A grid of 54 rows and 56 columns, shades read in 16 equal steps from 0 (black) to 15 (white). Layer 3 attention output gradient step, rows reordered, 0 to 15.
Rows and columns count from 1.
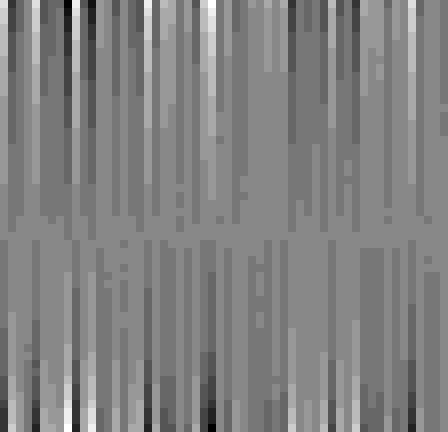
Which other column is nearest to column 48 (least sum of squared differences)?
29
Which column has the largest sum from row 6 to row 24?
27
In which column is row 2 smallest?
9
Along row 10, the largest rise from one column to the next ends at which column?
10
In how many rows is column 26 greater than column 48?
19
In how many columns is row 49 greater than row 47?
9
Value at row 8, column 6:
6
